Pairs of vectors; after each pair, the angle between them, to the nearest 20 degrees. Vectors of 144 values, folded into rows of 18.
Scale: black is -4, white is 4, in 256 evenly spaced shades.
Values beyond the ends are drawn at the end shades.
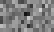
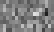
80 degrees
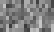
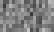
140 degrees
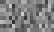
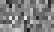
140 degrees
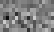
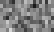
60 degrees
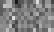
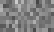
140 degrees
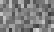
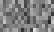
60 degrees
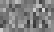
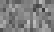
160 degrees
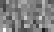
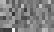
120 degrees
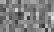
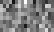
120 degrees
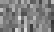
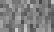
40 degrees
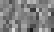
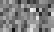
160 degrees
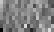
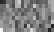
140 degrees
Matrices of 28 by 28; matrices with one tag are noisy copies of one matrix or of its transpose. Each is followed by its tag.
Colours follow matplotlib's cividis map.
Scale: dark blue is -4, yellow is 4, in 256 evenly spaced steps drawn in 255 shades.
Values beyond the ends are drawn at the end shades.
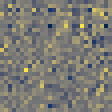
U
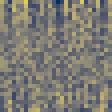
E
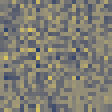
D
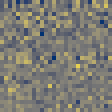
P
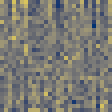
E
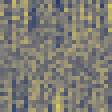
E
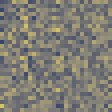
P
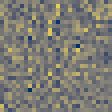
D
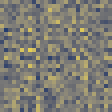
D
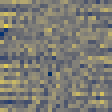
E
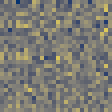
P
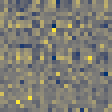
P
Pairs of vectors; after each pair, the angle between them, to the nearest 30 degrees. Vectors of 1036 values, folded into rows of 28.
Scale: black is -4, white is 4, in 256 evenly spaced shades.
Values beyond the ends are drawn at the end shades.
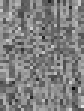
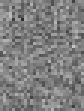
60 degrees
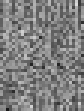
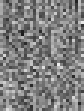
150 degrees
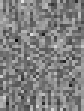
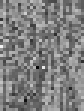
90 degrees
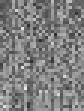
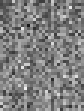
30 degrees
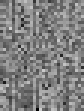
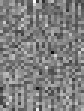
120 degrees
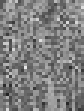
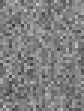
60 degrees
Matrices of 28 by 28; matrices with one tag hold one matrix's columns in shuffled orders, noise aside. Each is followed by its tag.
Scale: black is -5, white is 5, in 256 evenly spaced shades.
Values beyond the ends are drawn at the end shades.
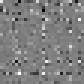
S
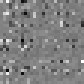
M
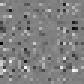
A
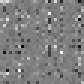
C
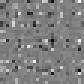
M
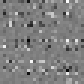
M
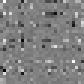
M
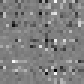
M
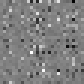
C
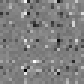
M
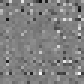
S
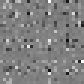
M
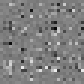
A
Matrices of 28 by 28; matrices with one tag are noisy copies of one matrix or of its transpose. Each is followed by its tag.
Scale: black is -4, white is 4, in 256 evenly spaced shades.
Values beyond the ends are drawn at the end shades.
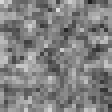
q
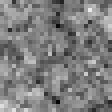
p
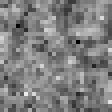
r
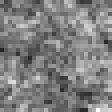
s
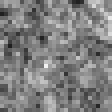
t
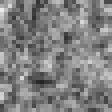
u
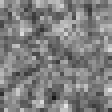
q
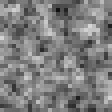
r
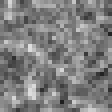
r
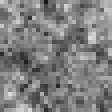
p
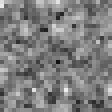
q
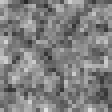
q
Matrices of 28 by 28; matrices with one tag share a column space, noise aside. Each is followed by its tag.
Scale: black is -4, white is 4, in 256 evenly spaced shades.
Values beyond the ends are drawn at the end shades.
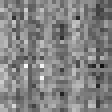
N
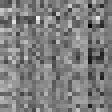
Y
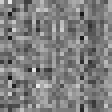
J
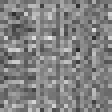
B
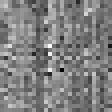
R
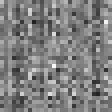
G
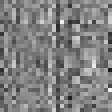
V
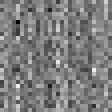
J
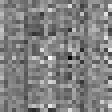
B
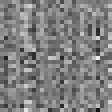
B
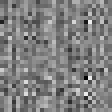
G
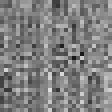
R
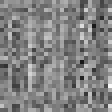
N
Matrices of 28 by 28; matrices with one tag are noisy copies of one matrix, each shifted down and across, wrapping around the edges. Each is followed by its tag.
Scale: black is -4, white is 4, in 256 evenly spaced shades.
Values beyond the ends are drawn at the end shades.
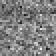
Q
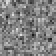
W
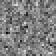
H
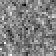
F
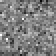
Q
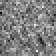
F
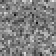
Q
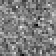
F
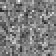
H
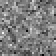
Q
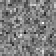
H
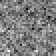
Q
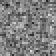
W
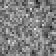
F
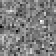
W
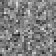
H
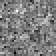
W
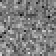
Q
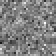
Q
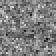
Q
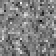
F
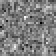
W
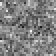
Q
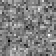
W
